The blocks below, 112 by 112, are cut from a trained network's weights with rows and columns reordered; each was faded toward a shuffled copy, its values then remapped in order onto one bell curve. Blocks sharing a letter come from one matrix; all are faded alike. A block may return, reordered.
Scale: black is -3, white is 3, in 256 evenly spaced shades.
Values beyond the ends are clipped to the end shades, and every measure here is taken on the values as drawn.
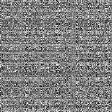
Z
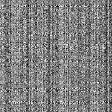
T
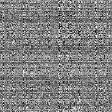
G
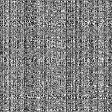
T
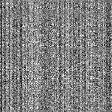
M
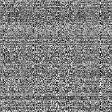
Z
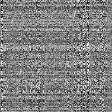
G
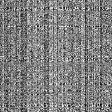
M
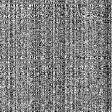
T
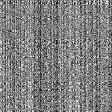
M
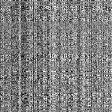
T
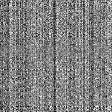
M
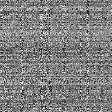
G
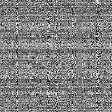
G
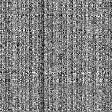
M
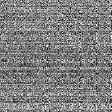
G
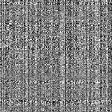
T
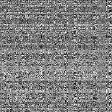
G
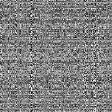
Z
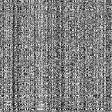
M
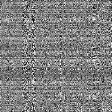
Z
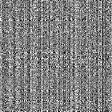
T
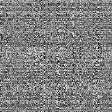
Z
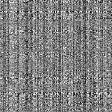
T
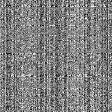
T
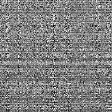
G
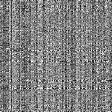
T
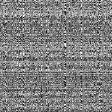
G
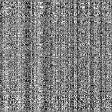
T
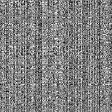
T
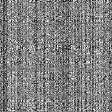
T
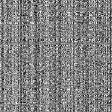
T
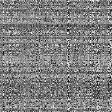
G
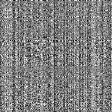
T
